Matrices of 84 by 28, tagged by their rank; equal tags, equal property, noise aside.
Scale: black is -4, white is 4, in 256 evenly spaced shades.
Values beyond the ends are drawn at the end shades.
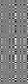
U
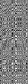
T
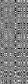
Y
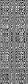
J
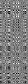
Y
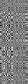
T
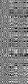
T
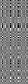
U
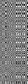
U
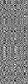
J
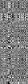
T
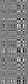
U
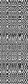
Y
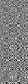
T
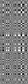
U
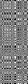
U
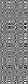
Y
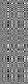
U
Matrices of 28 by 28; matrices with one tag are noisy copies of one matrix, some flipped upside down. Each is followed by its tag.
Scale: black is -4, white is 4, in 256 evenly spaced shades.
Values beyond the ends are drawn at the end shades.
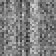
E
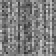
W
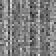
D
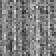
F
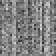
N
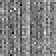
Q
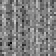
F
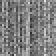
Q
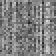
N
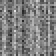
F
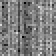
W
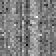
E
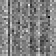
D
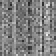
N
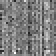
N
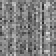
N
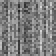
W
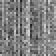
Q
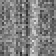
E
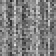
F
